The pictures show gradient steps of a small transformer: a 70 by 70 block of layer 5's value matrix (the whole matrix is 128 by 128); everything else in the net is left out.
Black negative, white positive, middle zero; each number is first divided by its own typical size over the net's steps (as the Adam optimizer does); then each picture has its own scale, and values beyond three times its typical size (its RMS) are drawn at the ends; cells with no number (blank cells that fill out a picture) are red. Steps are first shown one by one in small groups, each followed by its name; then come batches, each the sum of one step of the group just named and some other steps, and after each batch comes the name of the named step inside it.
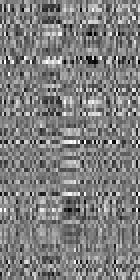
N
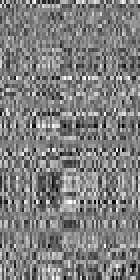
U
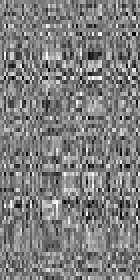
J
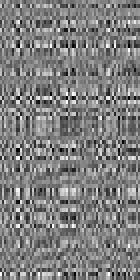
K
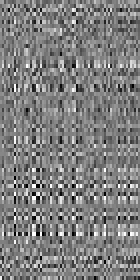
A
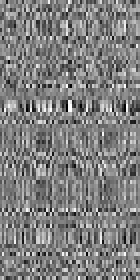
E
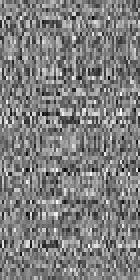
J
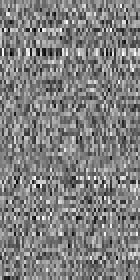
A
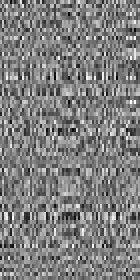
K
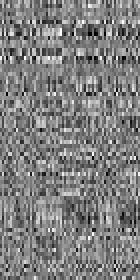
N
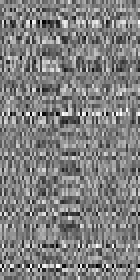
E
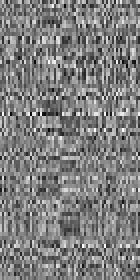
J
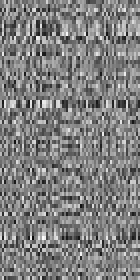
E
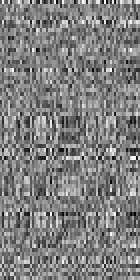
K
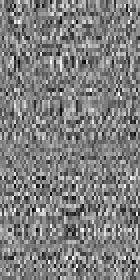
A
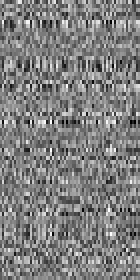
E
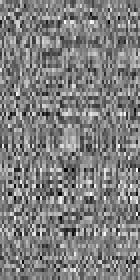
A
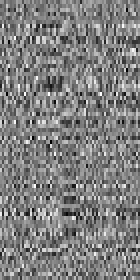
A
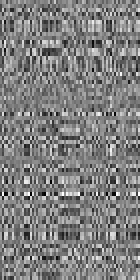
N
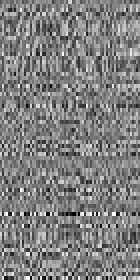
E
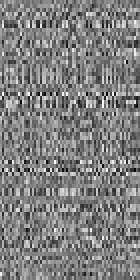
K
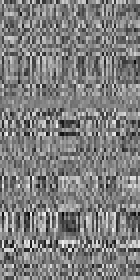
U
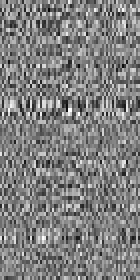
E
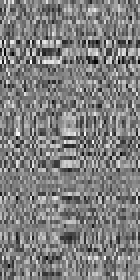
N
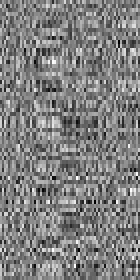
U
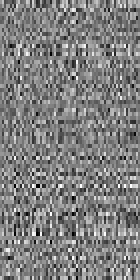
A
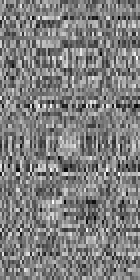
J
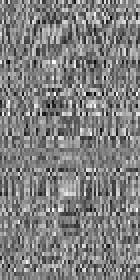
N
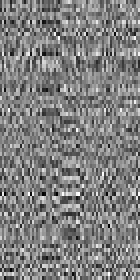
K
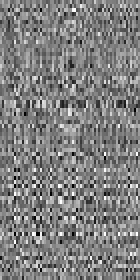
A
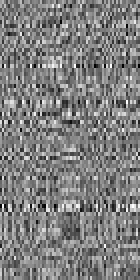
U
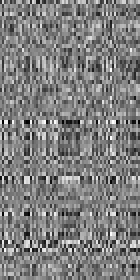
U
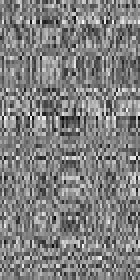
K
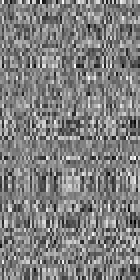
U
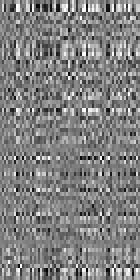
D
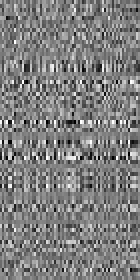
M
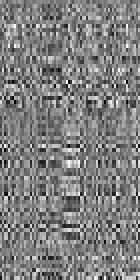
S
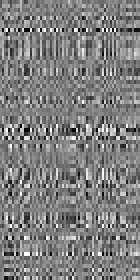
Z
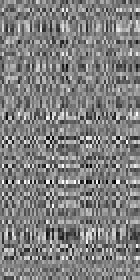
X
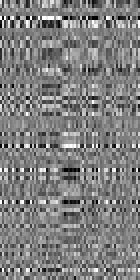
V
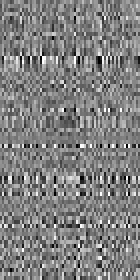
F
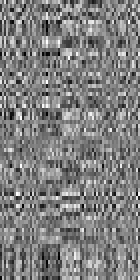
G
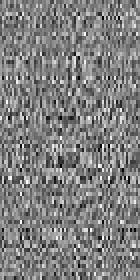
F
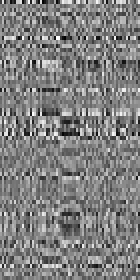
Z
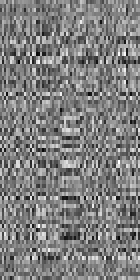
S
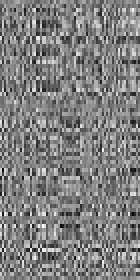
F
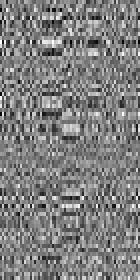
G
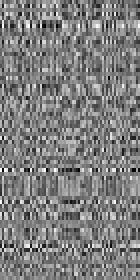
V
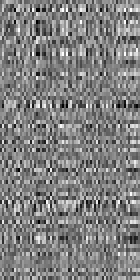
X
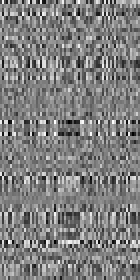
M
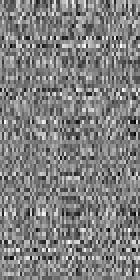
D
